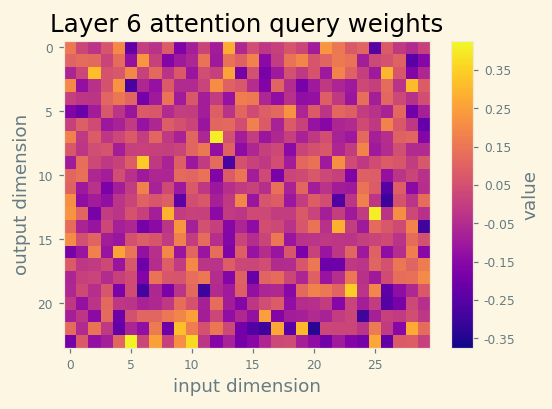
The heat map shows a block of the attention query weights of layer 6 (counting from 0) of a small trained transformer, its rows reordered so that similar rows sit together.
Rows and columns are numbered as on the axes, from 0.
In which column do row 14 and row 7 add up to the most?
12
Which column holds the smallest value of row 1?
28
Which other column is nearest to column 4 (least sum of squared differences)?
18
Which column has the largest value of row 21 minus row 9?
10
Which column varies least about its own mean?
3
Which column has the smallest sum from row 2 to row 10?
29
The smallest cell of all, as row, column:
22, 20
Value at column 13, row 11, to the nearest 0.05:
-0.05
